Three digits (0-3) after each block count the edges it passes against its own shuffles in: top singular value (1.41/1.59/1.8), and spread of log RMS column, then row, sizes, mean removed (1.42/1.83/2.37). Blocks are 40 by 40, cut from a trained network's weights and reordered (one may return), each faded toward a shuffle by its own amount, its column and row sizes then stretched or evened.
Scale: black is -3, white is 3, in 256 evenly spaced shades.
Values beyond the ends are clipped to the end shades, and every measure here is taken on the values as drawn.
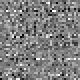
0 1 3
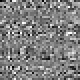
2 0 3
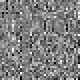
2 3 0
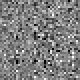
1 2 0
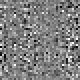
0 3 1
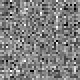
1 2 1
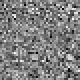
1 1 1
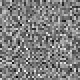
2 0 0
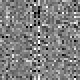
3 3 2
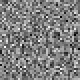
2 0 0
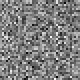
3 1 0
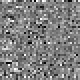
1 1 3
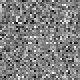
0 1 3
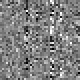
2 3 0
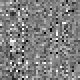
0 3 1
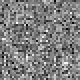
2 1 0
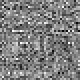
2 0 2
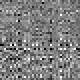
3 2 3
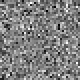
1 1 0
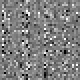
0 3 1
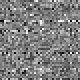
1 0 3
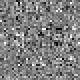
1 1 2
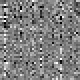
1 3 0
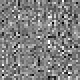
1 3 1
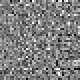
2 1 2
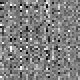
2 3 1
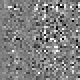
0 3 2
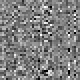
3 3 1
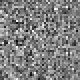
1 1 0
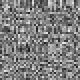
3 0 0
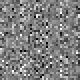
0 3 0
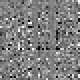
0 3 2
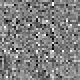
2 2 2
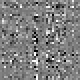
0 3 2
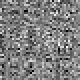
1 2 1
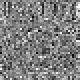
1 1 2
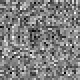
2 0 1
